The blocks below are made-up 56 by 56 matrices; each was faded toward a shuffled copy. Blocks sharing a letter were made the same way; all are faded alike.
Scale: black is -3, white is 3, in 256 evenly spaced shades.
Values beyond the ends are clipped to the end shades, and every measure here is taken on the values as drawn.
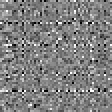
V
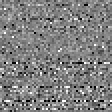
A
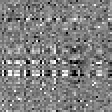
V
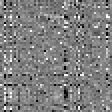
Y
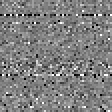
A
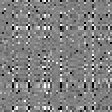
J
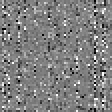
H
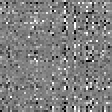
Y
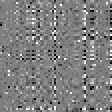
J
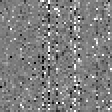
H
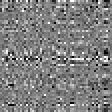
V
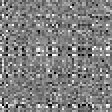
V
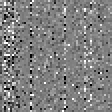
H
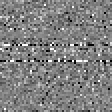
A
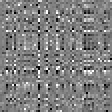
J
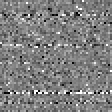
A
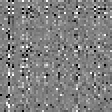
Y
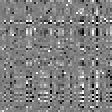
J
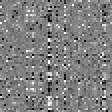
Y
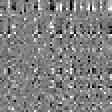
Y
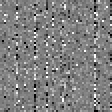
H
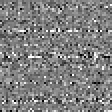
A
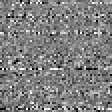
A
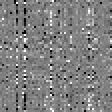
Y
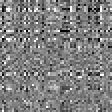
V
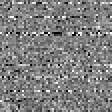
A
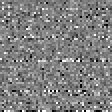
A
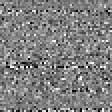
A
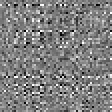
V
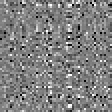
Y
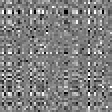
J
